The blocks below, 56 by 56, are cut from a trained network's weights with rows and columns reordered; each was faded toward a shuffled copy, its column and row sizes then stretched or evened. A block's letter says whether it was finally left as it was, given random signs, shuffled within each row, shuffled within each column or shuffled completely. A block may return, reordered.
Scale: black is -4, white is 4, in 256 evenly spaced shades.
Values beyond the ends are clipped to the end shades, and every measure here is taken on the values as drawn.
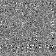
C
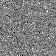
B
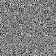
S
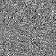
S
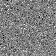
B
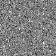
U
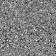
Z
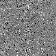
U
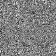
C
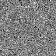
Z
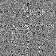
C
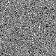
U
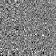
S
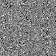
U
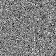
B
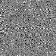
S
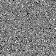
Z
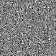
C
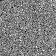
B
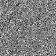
C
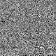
C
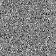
C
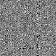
S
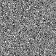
U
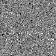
C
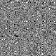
S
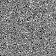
Z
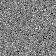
B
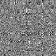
S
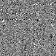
C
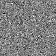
Z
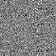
S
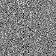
U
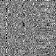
S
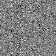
U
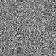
S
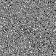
Z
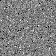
B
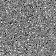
B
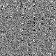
C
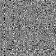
C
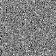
U
